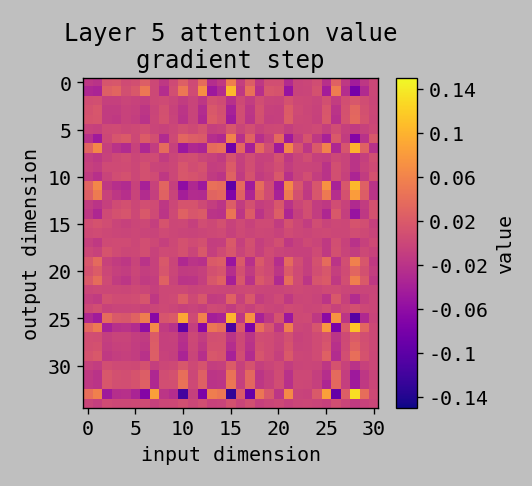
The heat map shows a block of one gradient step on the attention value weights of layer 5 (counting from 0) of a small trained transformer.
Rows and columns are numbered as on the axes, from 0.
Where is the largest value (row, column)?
33, 28
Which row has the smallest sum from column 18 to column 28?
25
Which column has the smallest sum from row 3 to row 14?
15
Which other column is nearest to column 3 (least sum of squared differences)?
4
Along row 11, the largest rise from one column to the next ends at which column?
16
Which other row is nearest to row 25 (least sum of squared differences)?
1
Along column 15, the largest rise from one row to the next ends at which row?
34
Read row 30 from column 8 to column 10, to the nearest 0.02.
0 0 0.02
